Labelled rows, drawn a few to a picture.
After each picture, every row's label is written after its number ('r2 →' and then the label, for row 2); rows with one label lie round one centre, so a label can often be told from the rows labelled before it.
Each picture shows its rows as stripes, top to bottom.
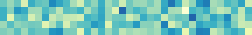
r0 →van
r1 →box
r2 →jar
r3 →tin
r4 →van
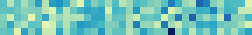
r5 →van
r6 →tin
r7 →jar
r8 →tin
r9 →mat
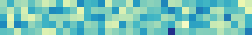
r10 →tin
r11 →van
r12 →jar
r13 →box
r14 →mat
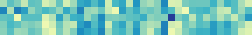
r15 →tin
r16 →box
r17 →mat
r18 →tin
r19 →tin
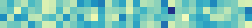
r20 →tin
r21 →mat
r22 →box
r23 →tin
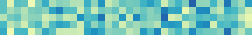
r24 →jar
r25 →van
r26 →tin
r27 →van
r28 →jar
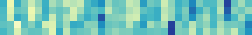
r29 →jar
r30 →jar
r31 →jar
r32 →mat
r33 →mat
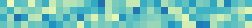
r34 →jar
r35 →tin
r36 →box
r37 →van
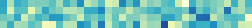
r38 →box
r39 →jar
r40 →van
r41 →tin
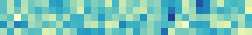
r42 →van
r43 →van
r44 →mat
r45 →box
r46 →tin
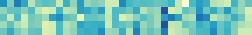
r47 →box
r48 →tin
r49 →van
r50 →tin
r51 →tin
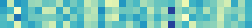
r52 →box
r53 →mat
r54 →box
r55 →mat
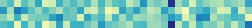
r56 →mat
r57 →box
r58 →van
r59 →mat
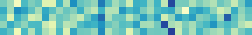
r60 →mat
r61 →box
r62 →jar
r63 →tin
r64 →mat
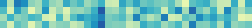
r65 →box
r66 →jar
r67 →tin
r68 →jar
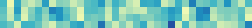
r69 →jar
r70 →van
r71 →van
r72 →mat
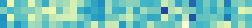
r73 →jar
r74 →tin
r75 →jar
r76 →box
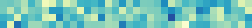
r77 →tin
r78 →van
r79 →mat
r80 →box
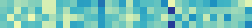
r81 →tin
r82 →mat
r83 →jar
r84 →mat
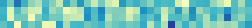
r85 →box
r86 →jar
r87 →jar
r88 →mat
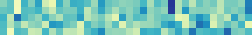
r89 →mat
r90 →mat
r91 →box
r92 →van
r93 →jar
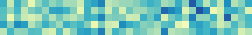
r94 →jar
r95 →van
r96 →jar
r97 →box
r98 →tin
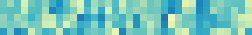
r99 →van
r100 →van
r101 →tin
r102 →tin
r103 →box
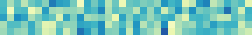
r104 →van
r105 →jar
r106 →box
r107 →tin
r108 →tin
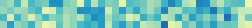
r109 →van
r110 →tin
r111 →jar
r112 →tin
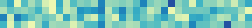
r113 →mat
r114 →tin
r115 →box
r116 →jar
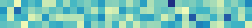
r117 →mat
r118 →box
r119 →jar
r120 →van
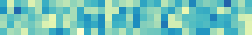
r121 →jar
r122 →box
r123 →tin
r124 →tin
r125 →van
